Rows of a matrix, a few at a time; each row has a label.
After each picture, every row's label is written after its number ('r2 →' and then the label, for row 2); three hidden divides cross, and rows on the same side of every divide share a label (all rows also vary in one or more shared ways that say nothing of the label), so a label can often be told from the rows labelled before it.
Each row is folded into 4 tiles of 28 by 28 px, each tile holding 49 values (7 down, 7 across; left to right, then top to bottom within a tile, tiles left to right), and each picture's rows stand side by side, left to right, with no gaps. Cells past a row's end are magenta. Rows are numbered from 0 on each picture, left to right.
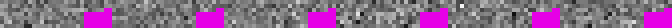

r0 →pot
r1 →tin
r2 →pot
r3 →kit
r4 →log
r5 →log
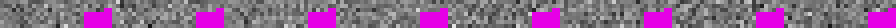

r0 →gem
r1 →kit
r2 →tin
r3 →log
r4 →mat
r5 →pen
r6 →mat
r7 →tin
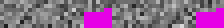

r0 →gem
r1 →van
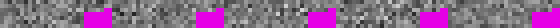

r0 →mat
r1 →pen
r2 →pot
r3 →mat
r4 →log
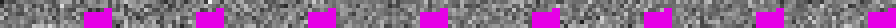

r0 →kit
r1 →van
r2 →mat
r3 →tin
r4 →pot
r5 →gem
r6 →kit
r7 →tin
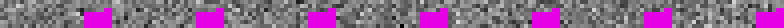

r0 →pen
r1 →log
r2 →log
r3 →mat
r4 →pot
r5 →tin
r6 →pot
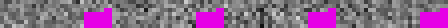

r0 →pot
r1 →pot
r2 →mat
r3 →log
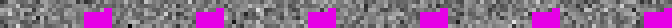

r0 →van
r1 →kit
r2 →tin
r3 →gem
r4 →log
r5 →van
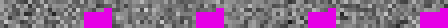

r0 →van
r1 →van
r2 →tin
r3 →gem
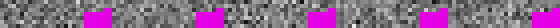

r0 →log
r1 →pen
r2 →mat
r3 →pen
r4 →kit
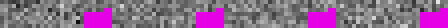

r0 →kit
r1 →mat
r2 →pot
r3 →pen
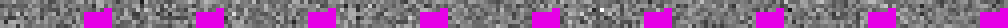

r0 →kit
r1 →van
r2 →van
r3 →gem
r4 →pot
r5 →van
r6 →pen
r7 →mat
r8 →pot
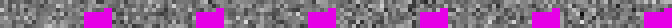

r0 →log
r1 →pen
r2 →van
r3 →van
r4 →pot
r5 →pen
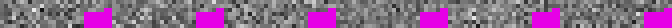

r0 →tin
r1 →pen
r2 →mat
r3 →pen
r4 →van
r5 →pot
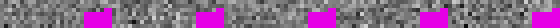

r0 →van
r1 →tin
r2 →tin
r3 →tin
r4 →log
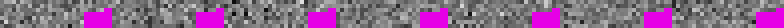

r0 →gem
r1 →log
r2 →log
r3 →log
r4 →kit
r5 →gem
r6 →log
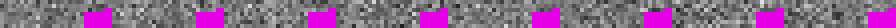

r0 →van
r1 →van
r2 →tin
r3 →log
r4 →gem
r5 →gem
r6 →tin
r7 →pen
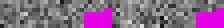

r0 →tin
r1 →van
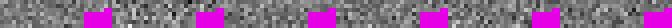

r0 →log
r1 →pen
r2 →pen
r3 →pot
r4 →pot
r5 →van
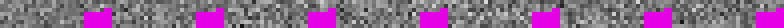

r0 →mat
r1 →gem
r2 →kit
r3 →tin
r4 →log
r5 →kit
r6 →tin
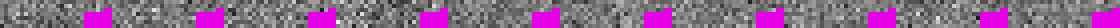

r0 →tin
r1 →van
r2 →tin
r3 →log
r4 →pen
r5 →log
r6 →van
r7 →tin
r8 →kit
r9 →tin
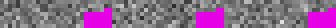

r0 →kit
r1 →mat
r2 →kit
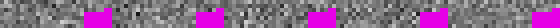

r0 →log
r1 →van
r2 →pot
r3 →pen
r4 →mat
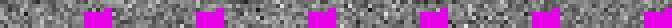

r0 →gem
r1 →pen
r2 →log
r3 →kit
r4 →pen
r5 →tin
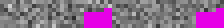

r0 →pot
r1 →van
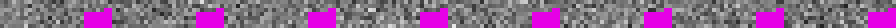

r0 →van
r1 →log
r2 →pot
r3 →kit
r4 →mat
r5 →pot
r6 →van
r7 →tin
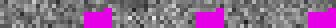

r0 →van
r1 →kit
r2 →tin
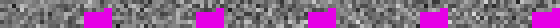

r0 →pen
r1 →tin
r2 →pot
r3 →pot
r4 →pot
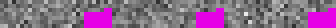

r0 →pen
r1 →kit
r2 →kit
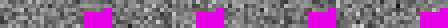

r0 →mat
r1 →tin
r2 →van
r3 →pen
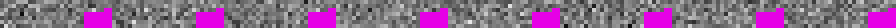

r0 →kit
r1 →pot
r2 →tin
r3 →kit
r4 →gem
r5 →pot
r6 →tin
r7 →tin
